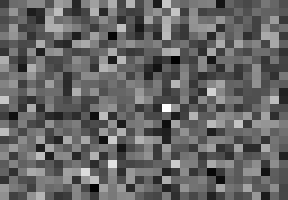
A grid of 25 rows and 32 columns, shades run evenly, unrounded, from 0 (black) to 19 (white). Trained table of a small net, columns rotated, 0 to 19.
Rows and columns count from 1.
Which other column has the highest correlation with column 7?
2
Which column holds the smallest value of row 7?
5
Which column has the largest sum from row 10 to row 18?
16
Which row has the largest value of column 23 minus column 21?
4
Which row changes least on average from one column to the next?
10
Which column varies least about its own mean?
26
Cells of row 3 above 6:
23
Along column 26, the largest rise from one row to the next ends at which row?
21
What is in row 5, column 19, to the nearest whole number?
14
